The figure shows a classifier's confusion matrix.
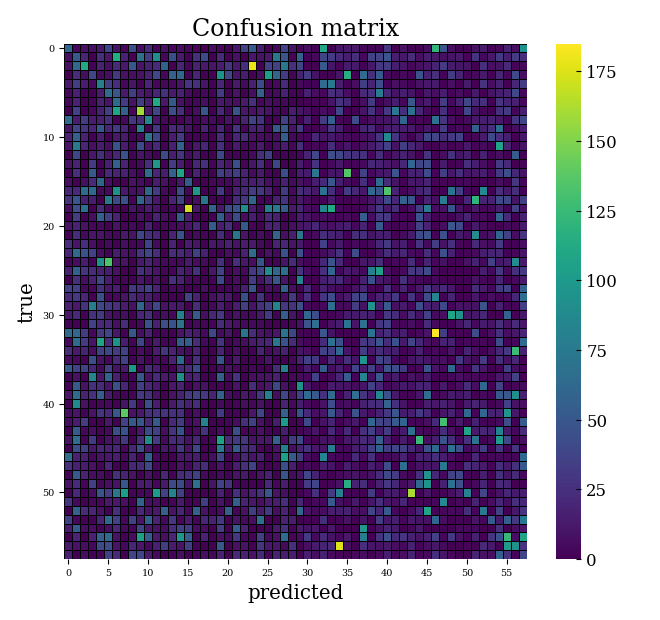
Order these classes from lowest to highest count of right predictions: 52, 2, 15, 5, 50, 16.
15, 5, 52, 50, 16, 2
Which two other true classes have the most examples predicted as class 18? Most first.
20, 32
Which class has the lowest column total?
18
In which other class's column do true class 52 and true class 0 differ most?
46
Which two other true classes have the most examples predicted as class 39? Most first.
25, 5
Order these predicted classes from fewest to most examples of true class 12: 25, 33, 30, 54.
54, 30, 25, 33
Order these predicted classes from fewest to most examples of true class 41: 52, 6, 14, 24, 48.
48, 14, 24, 6, 52
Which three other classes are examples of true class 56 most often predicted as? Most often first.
34, 55, 19
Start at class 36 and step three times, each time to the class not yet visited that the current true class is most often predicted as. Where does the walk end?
40
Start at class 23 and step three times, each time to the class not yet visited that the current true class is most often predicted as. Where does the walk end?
11
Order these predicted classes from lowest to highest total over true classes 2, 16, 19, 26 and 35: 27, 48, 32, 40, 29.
48, 27, 32, 29, 40
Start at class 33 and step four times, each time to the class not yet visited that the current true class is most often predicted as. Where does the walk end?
27
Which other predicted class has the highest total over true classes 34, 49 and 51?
56
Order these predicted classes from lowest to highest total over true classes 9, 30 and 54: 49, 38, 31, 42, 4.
42, 38, 31, 4, 49
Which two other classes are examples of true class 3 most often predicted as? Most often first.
35, 25
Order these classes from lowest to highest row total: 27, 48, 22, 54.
22, 54, 27, 48
